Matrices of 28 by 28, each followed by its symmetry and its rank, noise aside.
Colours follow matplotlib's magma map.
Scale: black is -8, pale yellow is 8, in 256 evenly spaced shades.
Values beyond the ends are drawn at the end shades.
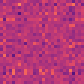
no symmetry, rank four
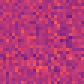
antisymmetric, rank six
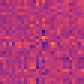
no symmetry, rank four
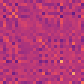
symmetric, rank three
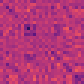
symmetric, rank four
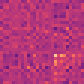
symmetric, rank four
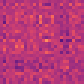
no symmetry, rank three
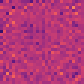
symmetric, rank four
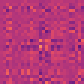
no symmetry, rank three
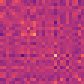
symmetric, rank three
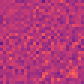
symmetric, rank six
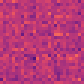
no symmetry, rank four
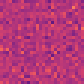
antisymmetric, rank six
